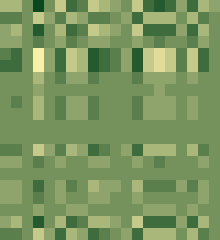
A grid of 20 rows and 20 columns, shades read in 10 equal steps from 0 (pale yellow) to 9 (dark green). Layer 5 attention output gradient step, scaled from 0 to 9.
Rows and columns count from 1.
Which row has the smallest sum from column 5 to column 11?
1
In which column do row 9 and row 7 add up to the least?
4
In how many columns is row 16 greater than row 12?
6
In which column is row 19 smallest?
13
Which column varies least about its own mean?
3
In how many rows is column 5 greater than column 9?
7
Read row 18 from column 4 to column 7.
4 5 5 4
